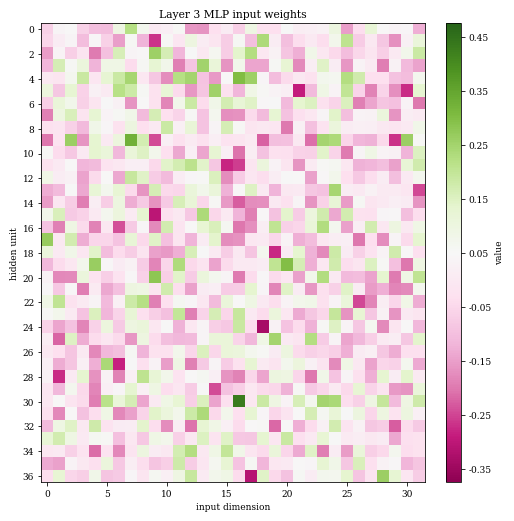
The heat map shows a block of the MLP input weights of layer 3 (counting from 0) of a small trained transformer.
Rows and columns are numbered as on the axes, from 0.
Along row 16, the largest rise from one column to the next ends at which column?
10
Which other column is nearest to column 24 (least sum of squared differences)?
2
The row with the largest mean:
30
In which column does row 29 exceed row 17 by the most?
26
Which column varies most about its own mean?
16
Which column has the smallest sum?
29
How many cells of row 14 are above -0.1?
21
